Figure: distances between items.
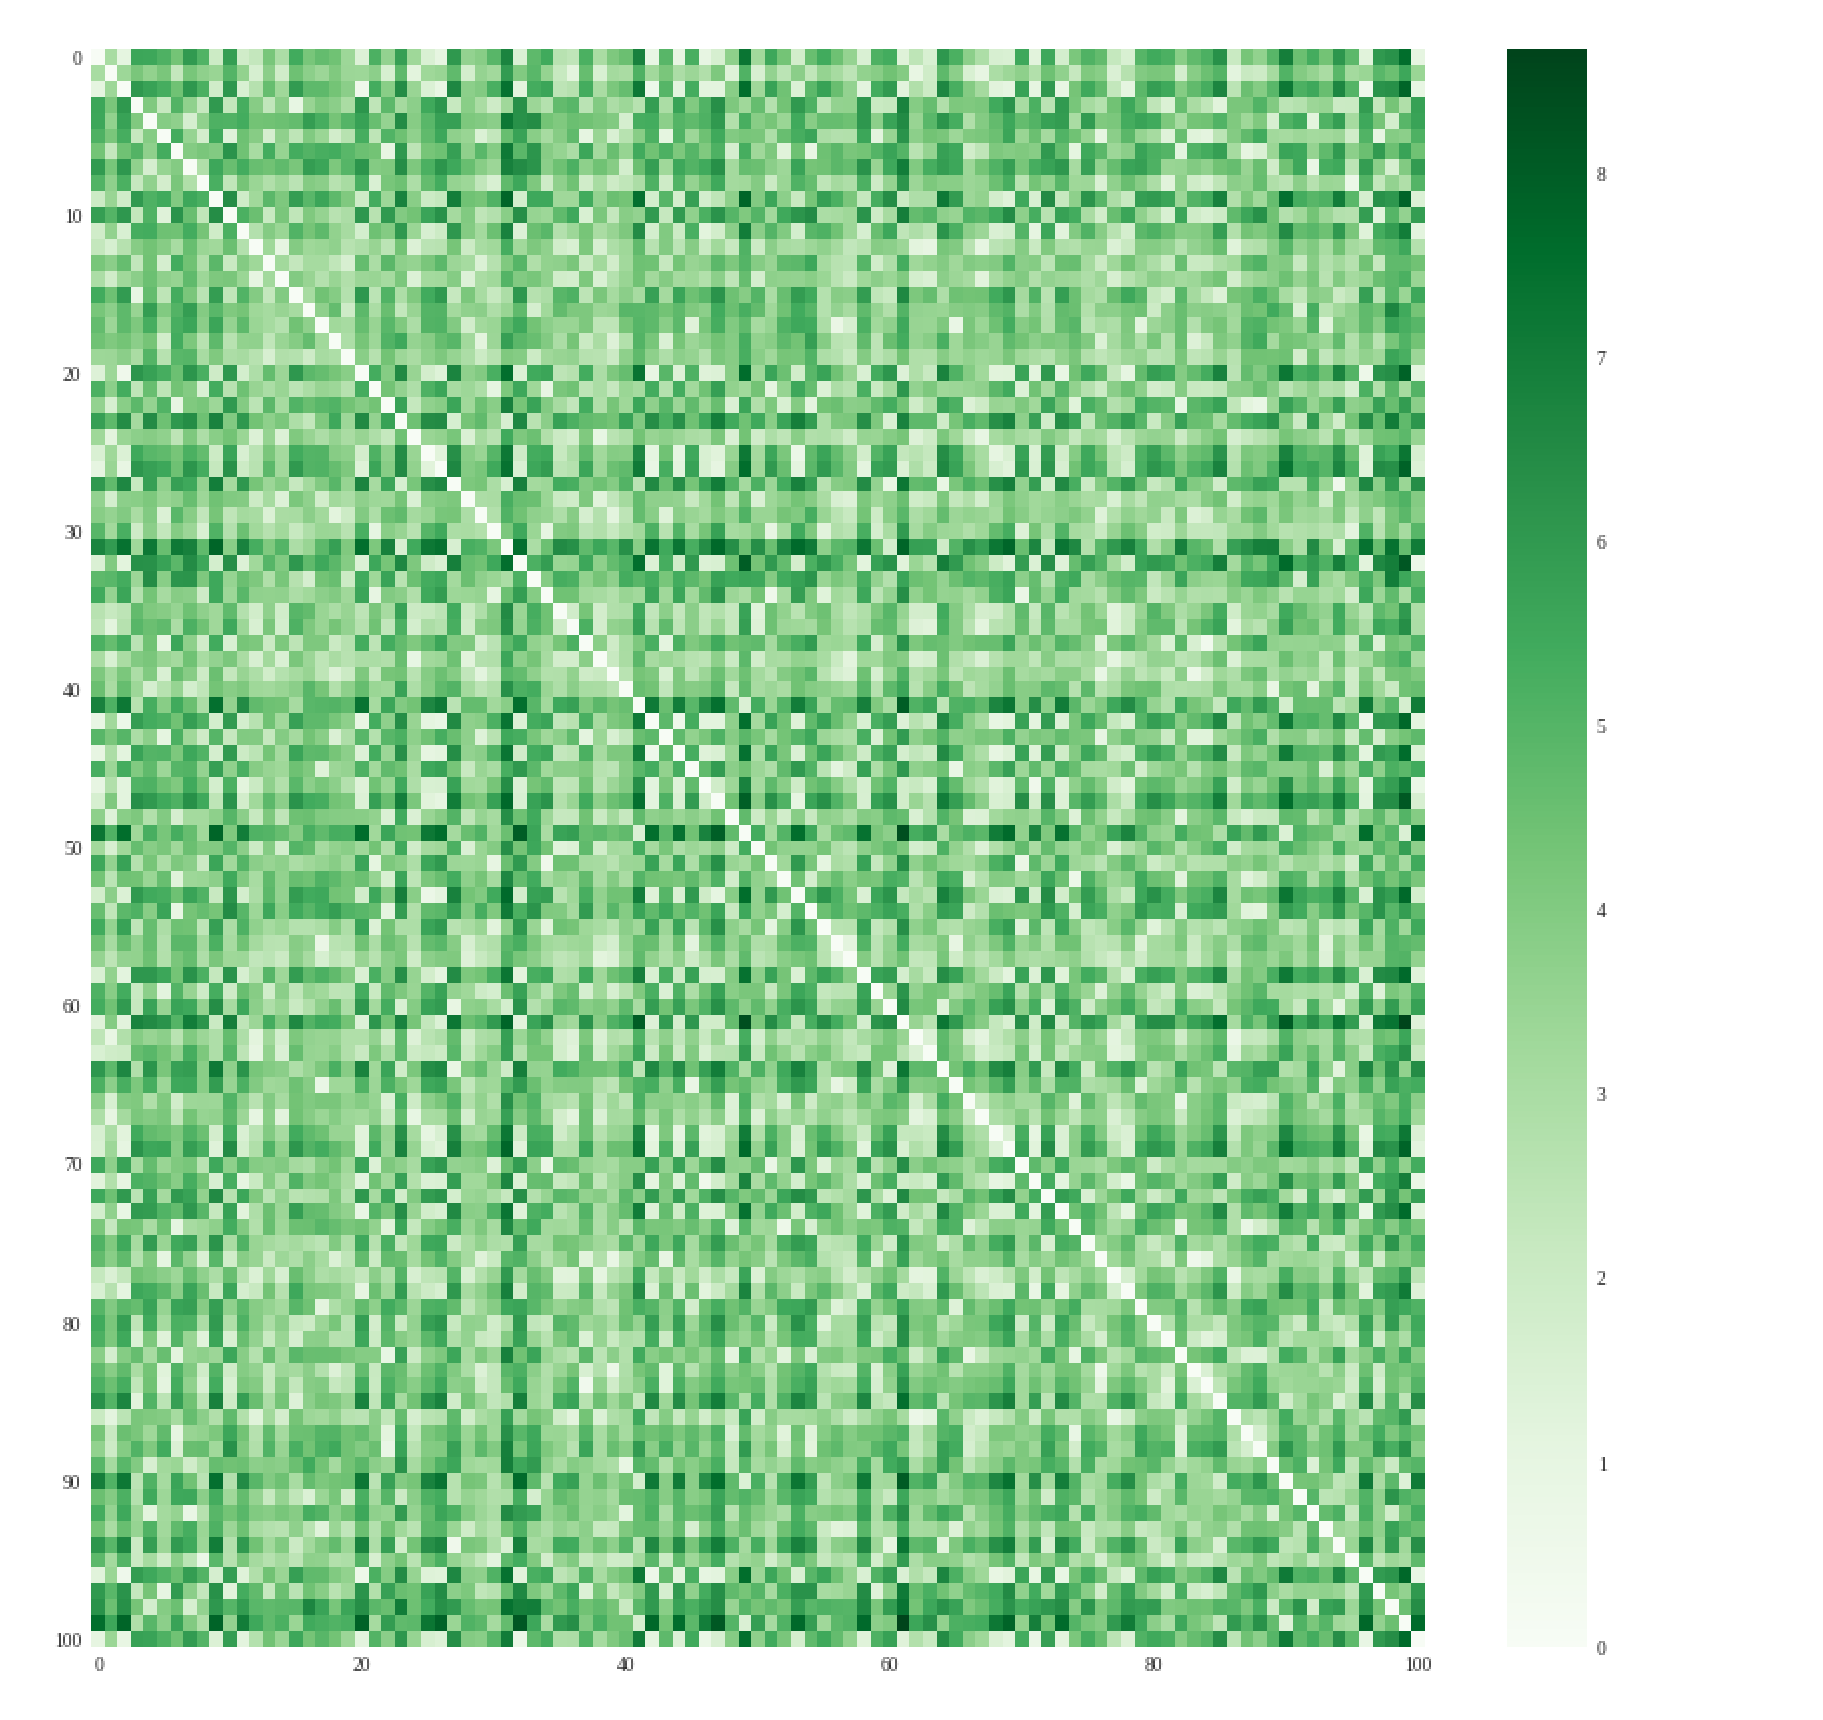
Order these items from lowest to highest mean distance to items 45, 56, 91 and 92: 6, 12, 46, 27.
12, 27, 46, 6
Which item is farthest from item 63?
99
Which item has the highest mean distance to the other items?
31
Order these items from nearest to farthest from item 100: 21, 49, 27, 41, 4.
21, 4, 27, 41, 49
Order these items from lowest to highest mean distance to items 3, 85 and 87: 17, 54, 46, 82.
82, 54, 17, 46
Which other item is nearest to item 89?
40
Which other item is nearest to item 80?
55
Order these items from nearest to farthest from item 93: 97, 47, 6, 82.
97, 82, 6, 47
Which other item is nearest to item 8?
95
